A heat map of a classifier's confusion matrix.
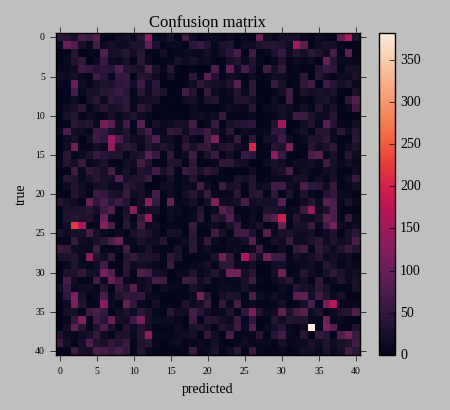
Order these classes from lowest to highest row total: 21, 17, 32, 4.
32, 17, 4, 21
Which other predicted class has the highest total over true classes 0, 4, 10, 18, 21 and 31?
12
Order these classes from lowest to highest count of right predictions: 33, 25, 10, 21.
10, 25, 33, 21
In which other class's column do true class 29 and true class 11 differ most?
30
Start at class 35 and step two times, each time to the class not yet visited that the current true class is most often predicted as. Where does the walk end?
8
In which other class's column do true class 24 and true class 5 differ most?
2
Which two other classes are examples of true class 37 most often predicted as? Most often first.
34, 36
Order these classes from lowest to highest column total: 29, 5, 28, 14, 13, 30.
14, 28, 13, 29, 5, 30
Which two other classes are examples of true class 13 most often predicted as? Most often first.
7, 21
